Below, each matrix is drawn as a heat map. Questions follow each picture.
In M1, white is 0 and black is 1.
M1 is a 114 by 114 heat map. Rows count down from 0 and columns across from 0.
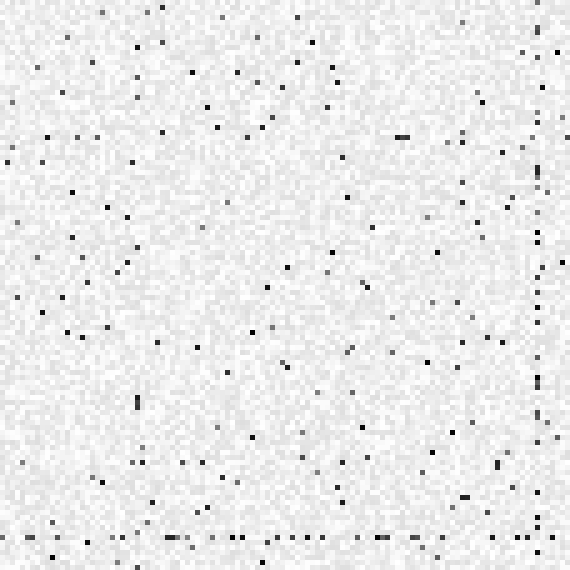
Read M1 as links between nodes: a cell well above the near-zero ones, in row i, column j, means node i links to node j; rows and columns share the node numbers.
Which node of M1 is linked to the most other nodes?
node 107
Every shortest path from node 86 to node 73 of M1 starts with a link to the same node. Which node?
node 60
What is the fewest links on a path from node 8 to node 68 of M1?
4
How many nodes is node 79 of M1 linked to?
1
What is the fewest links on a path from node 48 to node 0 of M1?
2
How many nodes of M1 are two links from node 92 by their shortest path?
6
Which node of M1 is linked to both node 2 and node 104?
node 29
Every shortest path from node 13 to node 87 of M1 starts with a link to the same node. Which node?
node 66
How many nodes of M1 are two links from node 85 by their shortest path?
2
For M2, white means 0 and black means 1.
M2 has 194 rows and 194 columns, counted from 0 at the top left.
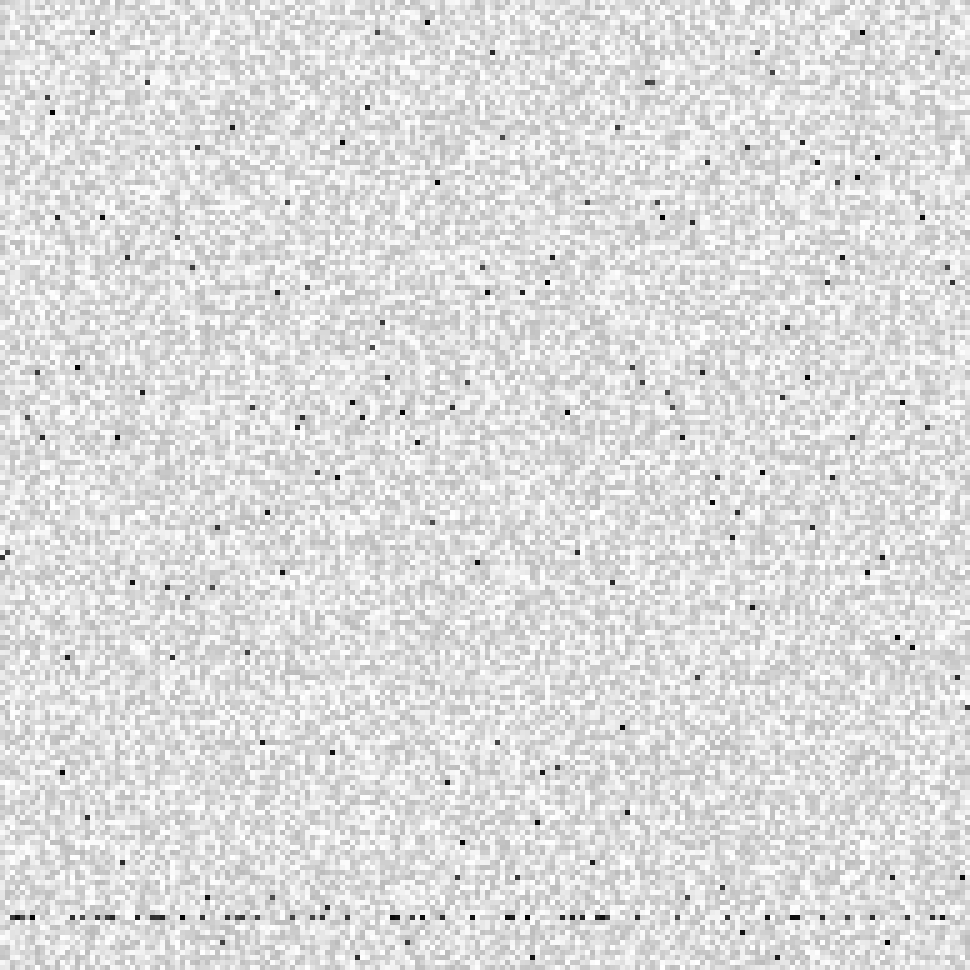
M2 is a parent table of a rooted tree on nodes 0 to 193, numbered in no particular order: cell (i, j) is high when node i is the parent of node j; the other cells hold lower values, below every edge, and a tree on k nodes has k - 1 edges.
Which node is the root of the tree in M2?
183
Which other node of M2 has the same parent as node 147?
53
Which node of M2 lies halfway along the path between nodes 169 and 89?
79
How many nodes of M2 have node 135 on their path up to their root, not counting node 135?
5
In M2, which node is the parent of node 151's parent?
22
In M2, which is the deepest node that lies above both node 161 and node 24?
6
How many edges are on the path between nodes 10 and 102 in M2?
3
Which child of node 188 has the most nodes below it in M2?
81
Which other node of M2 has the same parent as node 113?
80
